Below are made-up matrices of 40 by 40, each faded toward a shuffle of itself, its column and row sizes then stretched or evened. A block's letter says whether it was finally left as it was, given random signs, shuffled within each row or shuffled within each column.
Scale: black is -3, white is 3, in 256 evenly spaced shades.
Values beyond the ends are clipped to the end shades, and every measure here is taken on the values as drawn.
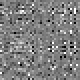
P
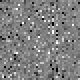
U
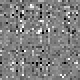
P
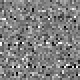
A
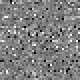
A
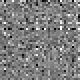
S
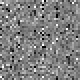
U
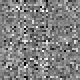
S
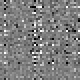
S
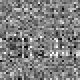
P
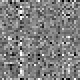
P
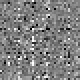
S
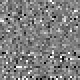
A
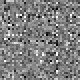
P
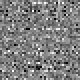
A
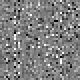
U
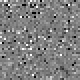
A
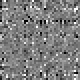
S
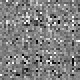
S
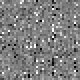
U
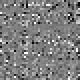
S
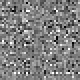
S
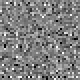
A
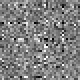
P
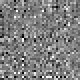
P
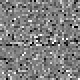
A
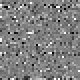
A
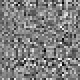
P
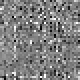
P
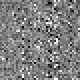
U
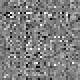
P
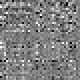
P
